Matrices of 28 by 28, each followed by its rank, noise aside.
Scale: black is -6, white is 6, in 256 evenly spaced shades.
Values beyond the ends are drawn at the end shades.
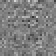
three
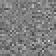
six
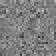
five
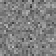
six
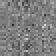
four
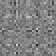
three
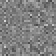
five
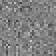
five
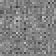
five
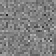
six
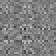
three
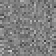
six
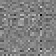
three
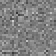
six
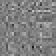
four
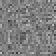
five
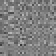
five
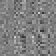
three
